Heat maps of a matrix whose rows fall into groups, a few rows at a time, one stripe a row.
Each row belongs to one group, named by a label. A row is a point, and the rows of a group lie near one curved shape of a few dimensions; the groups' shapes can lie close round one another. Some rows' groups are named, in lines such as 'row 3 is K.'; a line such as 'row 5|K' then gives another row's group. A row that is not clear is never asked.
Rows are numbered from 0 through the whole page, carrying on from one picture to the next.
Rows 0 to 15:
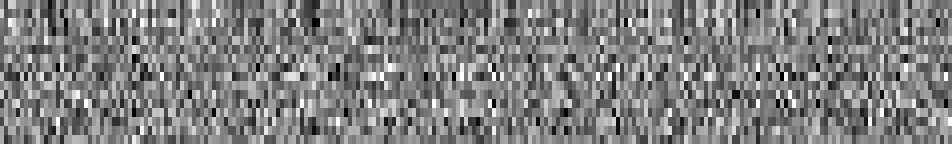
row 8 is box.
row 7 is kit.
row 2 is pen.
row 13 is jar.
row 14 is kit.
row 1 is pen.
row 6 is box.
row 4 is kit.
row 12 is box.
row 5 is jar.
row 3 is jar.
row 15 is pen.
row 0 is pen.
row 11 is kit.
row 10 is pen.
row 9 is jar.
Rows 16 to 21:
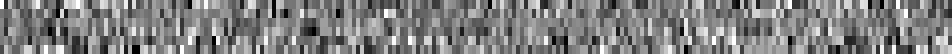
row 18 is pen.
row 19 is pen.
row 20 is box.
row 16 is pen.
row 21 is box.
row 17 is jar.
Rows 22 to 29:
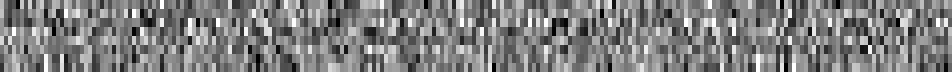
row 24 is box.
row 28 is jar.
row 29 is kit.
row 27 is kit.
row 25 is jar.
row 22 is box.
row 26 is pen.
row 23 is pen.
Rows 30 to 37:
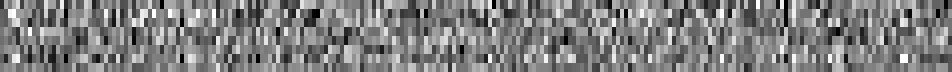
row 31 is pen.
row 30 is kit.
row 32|jar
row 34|box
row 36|jar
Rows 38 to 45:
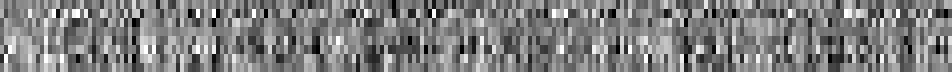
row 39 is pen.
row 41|jar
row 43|pen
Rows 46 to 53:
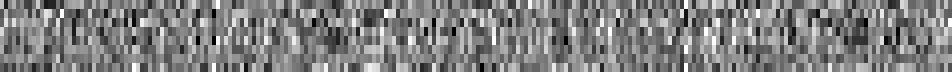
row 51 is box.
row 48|jar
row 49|box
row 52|jar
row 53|jar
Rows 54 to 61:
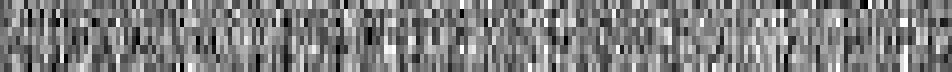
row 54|kit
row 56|jar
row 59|kit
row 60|jar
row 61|jar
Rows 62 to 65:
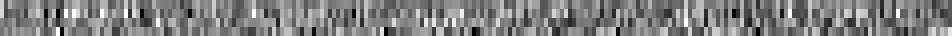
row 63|pen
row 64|box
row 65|jar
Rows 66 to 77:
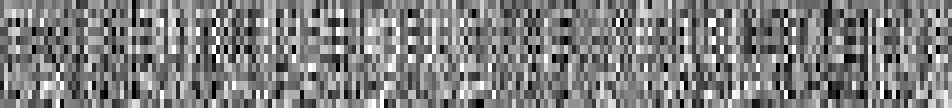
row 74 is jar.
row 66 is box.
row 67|kit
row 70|box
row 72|box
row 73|kit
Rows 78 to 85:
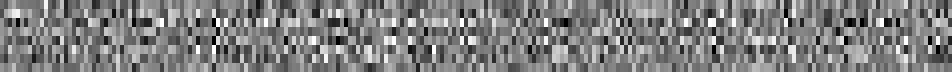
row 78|jar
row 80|box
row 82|kit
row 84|jar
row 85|jar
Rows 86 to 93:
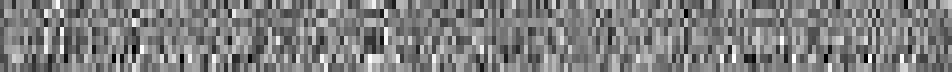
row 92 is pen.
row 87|kit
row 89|jar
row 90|kit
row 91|jar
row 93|jar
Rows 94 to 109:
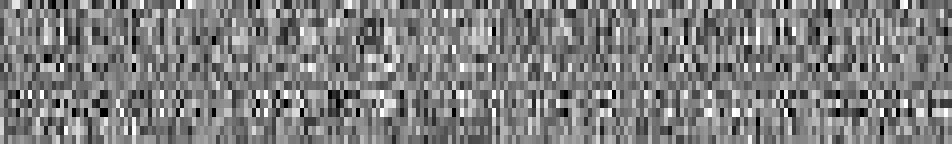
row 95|box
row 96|kit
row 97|kit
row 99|box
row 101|kit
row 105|jar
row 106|box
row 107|pen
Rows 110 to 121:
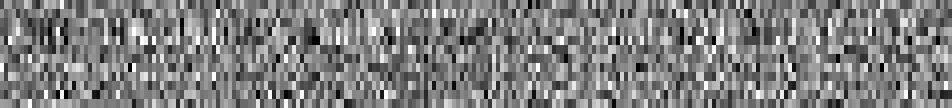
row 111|box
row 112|jar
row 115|box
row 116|box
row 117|pen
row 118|pen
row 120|jar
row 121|box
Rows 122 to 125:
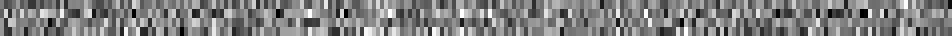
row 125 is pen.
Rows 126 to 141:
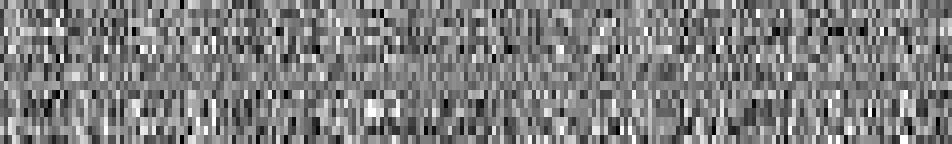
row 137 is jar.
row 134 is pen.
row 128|jar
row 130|pen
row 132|kit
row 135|jar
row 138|pen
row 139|pen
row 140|pen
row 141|jar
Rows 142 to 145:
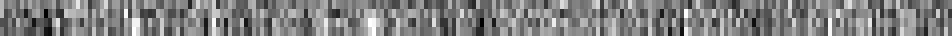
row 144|jar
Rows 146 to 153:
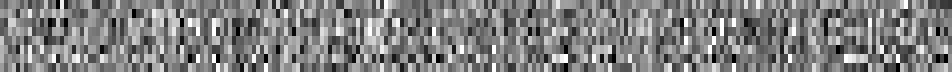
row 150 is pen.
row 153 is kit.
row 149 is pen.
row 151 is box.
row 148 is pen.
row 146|jar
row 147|box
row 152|pen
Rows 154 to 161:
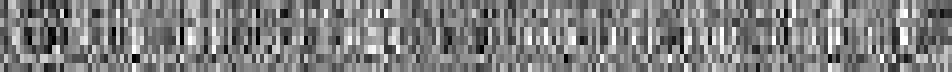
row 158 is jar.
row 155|jar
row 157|jar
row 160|box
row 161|pen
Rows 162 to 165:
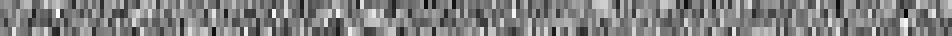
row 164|jar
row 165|jar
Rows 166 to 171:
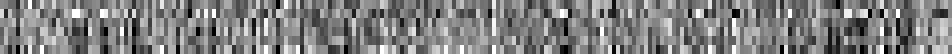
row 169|box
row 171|box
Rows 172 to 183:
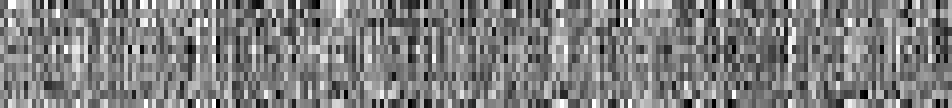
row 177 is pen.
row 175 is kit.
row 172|pen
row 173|jar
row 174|pen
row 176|pen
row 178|pen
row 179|pen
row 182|kit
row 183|pen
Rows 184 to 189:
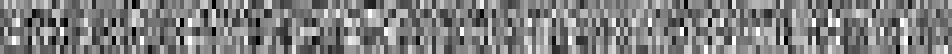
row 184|jar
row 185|jar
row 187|kit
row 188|jar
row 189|box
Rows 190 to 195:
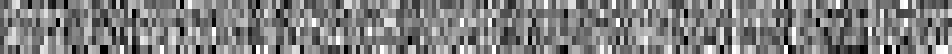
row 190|jar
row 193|pen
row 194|kit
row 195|box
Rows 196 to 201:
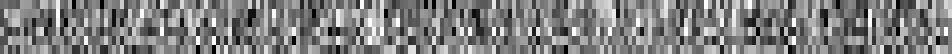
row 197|jar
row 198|pen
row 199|box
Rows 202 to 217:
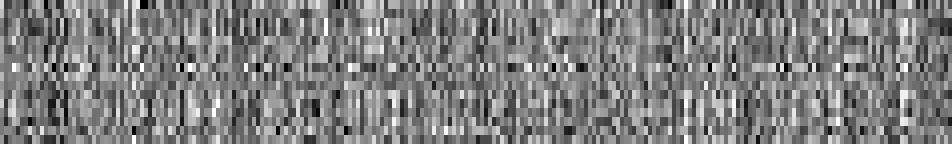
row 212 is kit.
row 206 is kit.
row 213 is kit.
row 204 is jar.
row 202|pen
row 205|jar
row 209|jar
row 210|pen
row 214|pen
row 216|box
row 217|pen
